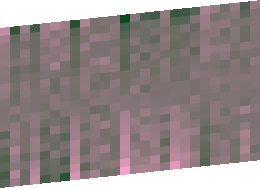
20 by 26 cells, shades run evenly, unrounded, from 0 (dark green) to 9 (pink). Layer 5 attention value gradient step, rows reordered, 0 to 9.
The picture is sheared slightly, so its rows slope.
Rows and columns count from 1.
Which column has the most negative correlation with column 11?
17
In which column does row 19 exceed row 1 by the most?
13
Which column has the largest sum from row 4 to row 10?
1
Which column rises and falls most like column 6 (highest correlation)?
21
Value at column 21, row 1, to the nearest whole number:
6
